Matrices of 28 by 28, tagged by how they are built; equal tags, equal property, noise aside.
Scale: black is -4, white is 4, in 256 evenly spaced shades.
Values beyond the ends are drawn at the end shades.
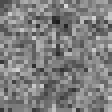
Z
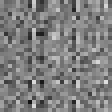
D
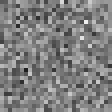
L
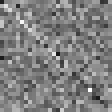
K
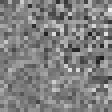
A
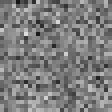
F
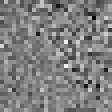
A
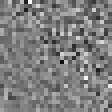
A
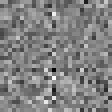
D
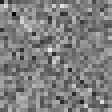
K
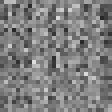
F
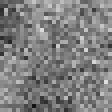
Z
